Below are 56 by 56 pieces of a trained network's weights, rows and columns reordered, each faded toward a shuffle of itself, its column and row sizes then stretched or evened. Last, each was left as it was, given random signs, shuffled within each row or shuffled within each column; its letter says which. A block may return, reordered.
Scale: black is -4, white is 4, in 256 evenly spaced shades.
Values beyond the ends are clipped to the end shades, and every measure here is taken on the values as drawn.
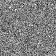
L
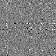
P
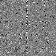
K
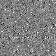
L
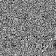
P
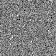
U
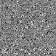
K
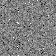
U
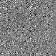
P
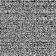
P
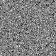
U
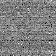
P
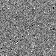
U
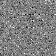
L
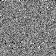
L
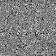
K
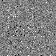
K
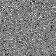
L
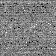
L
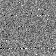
L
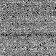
L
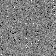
U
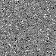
U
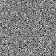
P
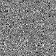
K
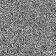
K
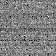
P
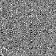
P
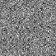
P
